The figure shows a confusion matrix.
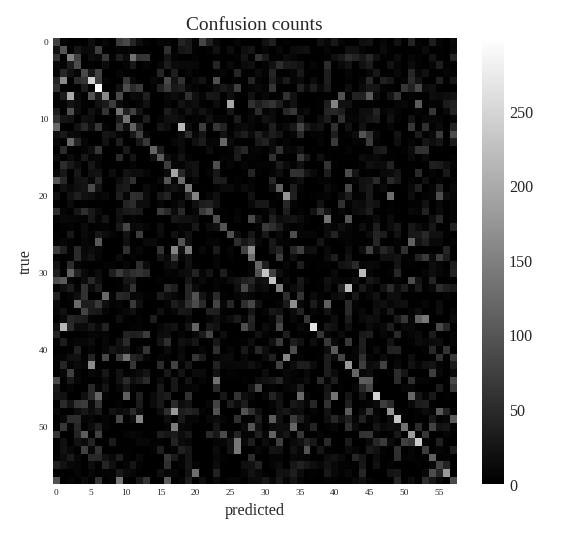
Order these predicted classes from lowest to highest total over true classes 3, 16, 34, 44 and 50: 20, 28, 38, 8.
8, 38, 20, 28
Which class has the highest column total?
6
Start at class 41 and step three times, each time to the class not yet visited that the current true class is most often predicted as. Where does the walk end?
2
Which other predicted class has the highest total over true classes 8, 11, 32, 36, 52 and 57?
42
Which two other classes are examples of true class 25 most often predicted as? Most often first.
34, 12
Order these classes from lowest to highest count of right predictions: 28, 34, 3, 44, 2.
3, 44, 28, 2, 34
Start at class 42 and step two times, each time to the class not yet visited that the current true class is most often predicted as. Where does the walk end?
1
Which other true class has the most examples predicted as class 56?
40
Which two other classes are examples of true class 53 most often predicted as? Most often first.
26, 36
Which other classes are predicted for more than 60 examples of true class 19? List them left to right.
5, 32, 42
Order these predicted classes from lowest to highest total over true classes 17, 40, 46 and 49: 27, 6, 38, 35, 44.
38, 27, 44, 6, 35
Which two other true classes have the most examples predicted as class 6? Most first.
46, 26
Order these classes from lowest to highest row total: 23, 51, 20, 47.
23, 47, 20, 51
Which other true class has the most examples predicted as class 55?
48
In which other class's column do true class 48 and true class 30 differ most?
44
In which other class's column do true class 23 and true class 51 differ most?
39
